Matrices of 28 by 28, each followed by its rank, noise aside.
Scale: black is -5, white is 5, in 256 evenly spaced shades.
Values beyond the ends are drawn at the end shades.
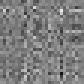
four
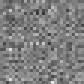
four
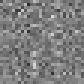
four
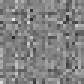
five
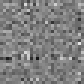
four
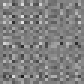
two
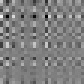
one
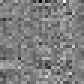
four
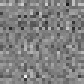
four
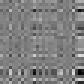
one
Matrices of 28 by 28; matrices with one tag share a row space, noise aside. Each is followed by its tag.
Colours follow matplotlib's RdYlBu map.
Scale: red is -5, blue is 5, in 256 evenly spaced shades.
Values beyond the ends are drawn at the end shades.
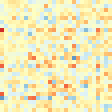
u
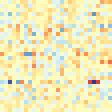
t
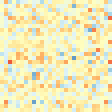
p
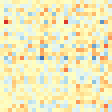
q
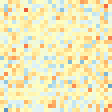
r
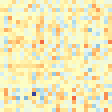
p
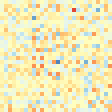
p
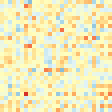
t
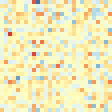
p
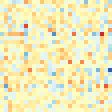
r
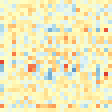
u
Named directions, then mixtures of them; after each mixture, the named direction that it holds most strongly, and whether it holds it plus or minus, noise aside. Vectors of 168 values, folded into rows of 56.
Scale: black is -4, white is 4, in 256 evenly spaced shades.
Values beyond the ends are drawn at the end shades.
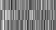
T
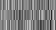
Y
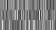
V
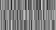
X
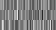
V, plus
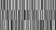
X, minus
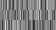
V, minus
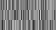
V, minus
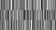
X, minus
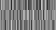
X, plus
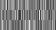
V, plus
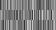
Y, plus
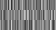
X, plus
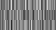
X, minus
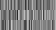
X, plus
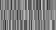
X, plus
